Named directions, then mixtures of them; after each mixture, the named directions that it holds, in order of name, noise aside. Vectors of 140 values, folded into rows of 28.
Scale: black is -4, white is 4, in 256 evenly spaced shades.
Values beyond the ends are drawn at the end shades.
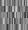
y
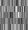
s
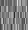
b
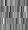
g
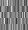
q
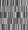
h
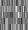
q, s.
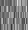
b.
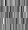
g.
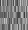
h.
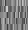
b, g, y.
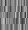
b, g, y.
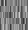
b, g, s.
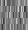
g.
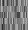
g, h, y.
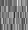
b.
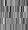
g.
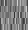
b, g.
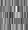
g, s, y.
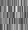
b, s, y.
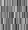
b, y.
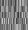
b, h, q.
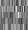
s.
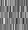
g, q.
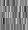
g.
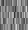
b, y.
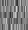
g, h, s.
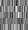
s.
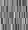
b.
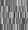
b.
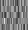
h, q.
